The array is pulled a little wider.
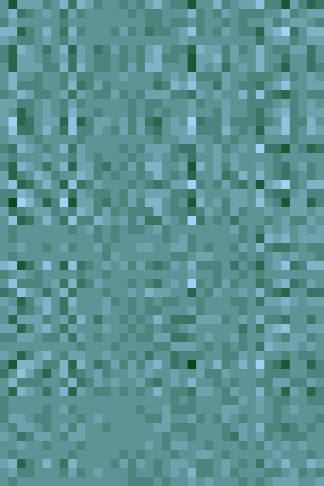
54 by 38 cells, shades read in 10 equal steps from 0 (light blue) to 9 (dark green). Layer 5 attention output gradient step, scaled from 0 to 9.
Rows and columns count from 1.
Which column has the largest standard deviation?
23
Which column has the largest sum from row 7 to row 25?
35
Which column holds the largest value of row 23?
2
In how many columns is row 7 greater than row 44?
6
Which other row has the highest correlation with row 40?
49
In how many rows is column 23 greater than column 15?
24
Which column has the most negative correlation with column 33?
31
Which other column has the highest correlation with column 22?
21
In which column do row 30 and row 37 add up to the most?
3
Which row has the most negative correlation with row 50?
40
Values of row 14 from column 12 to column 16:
3 3 4 3 5
